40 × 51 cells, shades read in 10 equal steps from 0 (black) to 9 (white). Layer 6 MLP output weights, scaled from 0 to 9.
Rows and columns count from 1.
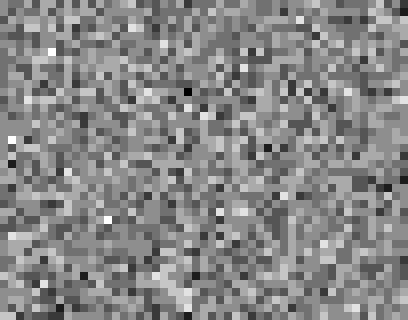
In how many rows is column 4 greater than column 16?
17
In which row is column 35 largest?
38
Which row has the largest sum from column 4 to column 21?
8
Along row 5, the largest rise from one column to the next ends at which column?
41
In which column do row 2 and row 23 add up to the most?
27
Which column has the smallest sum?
46
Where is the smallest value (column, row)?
24, 12
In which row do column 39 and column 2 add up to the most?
18
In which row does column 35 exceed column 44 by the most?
3
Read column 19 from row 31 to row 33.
5 5 2
